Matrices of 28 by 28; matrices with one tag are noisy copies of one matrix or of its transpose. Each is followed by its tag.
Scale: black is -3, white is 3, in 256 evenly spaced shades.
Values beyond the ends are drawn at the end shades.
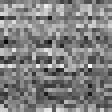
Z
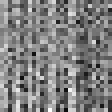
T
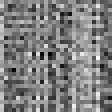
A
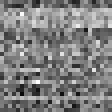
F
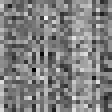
A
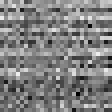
T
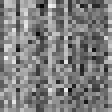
Z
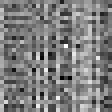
A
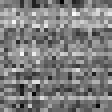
F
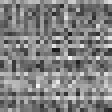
A
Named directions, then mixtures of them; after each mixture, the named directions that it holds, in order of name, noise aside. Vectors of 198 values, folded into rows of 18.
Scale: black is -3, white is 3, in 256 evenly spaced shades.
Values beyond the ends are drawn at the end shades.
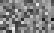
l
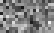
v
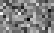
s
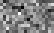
s, v.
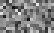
l, s.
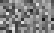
l.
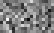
l, s.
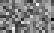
l.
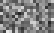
l, v.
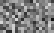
l, v.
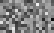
l.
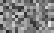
l, v.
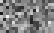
v.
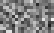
l, v.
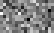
s.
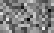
l, s.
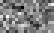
s, v.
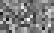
l, s.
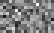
l, s.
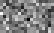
s.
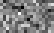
s, v.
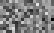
l.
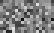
l.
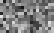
v.
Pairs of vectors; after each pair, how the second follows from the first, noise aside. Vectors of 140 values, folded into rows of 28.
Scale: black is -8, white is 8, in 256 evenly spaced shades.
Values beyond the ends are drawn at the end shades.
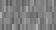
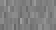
wrapped around, shrunk.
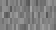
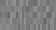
reversed, shrunk.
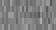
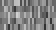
reversed, negated, scaled up.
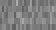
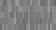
wrapped around, shrunk.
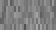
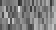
wrapped around, negated, scaled up.
